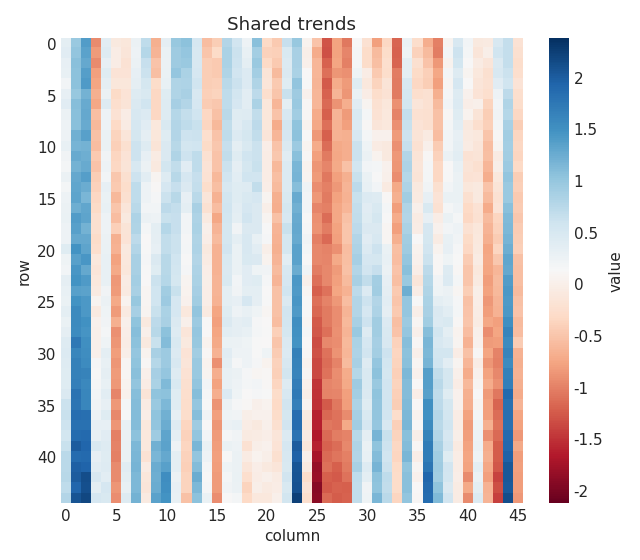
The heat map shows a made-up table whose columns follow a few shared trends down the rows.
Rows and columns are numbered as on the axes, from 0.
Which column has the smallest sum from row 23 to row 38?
25
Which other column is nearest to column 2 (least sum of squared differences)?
1
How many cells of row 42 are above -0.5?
36
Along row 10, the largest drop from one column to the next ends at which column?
3
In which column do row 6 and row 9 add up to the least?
26
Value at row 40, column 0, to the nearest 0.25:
0.75
